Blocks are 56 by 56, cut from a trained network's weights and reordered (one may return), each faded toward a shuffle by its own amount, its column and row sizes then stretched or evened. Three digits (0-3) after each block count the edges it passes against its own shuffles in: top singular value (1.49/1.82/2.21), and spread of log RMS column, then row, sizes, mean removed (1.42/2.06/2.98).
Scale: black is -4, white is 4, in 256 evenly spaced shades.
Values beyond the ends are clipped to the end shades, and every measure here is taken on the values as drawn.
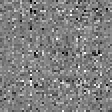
0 2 2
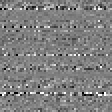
2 0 3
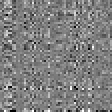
3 3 2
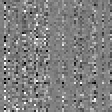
1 3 0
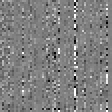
2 3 0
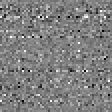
0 1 2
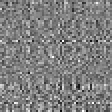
3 1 2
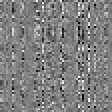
3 3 0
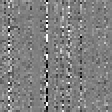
2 3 0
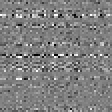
3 1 3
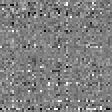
0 2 2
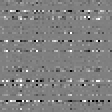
2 1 3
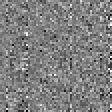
2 2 0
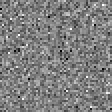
0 1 0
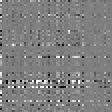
3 2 3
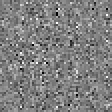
0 2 1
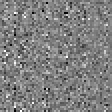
0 2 1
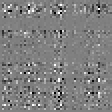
1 3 3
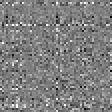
2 2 2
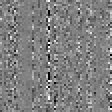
2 3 0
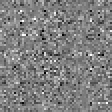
0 2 2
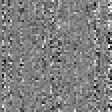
1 3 0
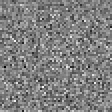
0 0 1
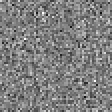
1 1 0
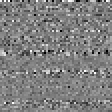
1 0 3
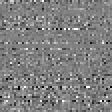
0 0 3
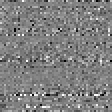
1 0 3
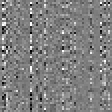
3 3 1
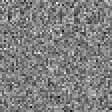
1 0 0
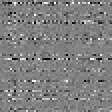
2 1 3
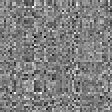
3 2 1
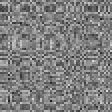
3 0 1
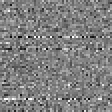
2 0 2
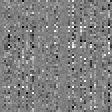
1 3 1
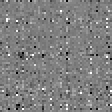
0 2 2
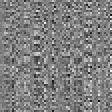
3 3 0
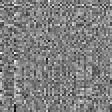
3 1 1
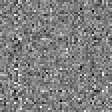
2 1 1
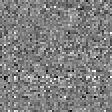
1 1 2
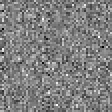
2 1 0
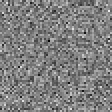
2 0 0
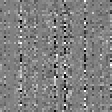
0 3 1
